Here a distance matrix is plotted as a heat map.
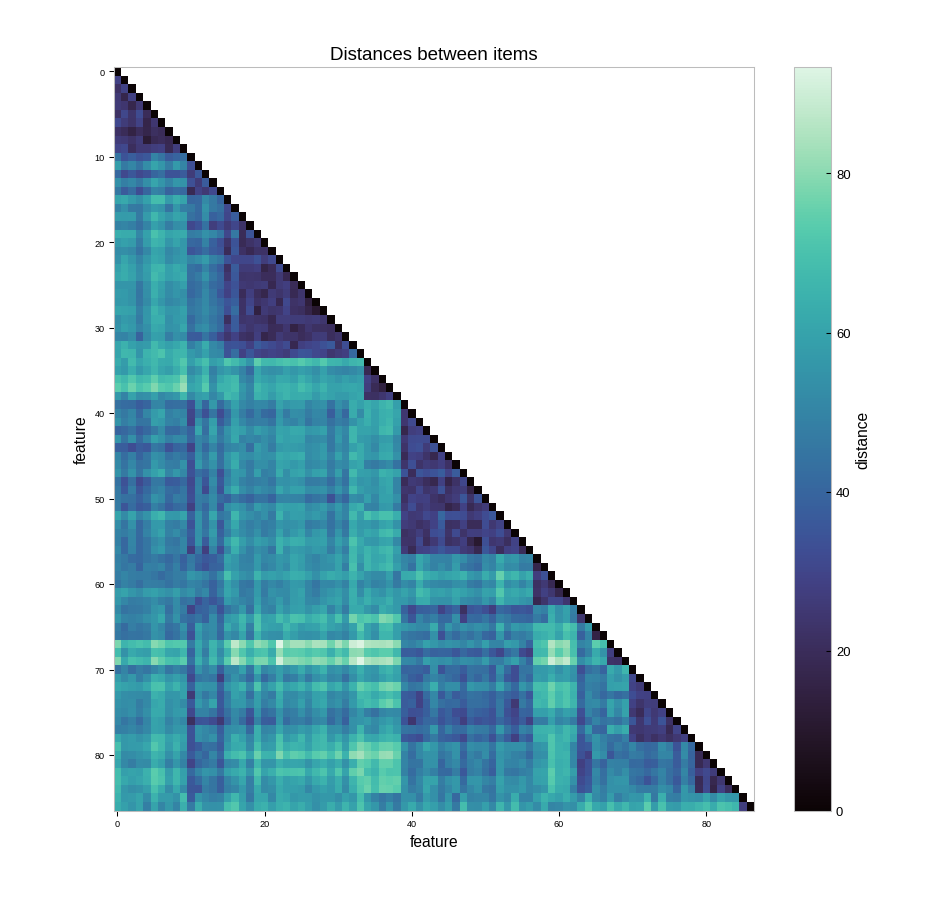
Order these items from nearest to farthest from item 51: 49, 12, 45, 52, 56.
45, 49, 56, 52, 12
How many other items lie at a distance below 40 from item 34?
4
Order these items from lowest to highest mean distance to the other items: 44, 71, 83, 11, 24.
44, 71, 11, 24, 83
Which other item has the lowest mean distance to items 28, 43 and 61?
27
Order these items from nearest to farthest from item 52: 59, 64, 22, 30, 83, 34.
64, 30, 83, 22, 34, 59
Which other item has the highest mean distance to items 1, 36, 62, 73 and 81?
33
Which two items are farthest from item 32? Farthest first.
67, 69
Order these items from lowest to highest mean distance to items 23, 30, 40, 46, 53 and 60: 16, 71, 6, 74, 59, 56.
56, 71, 74, 16, 59, 6
